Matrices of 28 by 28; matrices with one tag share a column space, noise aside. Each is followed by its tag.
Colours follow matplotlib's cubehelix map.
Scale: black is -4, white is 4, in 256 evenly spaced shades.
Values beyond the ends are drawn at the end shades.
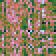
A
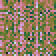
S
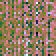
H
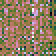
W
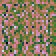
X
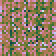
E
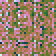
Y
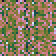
Y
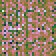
E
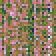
W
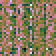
W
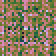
E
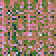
S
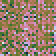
S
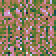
W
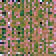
Y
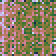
Y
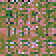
Y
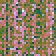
W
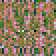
A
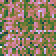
A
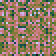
Y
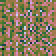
E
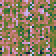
W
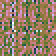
A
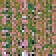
S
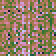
S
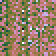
E
